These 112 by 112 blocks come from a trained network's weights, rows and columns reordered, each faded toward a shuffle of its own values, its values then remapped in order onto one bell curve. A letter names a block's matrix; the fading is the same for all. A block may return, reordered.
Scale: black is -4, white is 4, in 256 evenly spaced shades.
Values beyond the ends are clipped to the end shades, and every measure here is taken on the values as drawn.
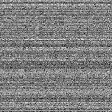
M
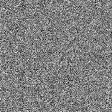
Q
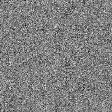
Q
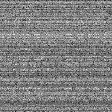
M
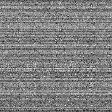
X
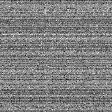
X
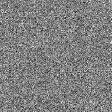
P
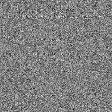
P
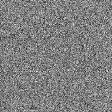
Q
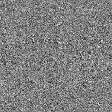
P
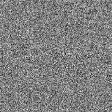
Q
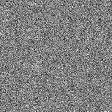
P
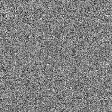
Q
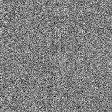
Q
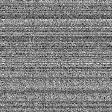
M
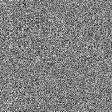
P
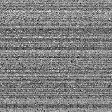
X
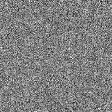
Q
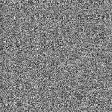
P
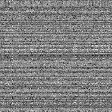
X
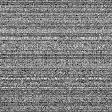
M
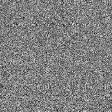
P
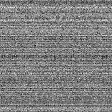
M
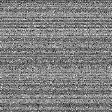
X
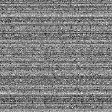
X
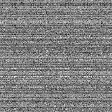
M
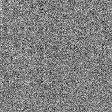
P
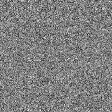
P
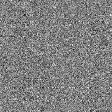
P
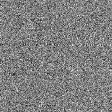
P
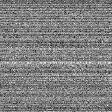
X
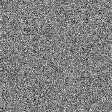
Q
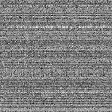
M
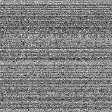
X
